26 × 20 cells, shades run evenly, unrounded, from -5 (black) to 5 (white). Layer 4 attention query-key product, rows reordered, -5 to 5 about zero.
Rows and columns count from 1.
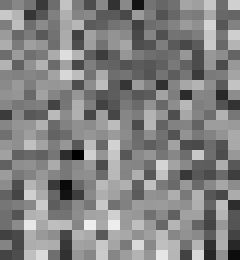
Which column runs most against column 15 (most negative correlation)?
18
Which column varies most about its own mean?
6
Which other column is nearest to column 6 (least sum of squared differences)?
2
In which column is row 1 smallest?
12
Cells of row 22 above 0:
12
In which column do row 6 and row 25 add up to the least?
20
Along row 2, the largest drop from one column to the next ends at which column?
3
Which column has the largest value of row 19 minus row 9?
11
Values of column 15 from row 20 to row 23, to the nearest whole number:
2 1 -1 2
